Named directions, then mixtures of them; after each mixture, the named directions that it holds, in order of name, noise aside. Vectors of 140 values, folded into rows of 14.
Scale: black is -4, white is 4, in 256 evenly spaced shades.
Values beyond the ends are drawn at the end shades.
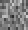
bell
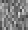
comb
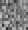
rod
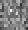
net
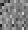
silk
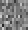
rod.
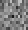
bell, net, rod.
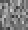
bell, comb, net.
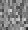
net, rod.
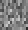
net, rod.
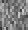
comb.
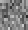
bell.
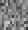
net, rod, silk.
